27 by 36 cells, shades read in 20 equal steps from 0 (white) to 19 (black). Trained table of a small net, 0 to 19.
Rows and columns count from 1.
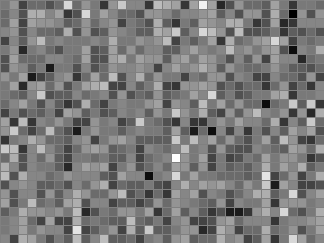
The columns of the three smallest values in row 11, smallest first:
24, 5, 32
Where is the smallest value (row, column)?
18, 20
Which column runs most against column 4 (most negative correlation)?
16
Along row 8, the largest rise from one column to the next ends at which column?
6
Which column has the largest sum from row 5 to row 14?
33
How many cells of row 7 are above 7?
28
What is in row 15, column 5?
11
